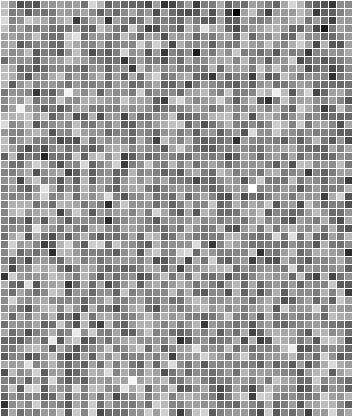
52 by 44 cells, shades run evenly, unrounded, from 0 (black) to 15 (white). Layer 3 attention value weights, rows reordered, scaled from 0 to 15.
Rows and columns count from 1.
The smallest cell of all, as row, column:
2, 30
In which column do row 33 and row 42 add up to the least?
32
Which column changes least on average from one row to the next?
28
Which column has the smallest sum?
44
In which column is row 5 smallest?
21
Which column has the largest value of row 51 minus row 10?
42
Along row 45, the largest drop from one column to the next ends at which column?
22
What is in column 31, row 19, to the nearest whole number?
8
